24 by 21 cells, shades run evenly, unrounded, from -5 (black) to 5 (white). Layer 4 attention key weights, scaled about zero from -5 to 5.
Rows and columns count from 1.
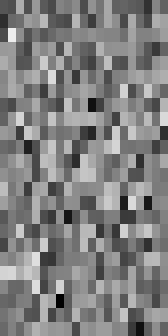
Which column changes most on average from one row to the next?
12
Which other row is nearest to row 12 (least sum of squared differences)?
13
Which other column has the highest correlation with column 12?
3
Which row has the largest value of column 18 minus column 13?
17
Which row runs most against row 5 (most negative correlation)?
7
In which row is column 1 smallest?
2
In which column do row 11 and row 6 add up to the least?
10
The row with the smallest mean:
16
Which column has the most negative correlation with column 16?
14
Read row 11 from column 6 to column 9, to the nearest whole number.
1 3 0 2
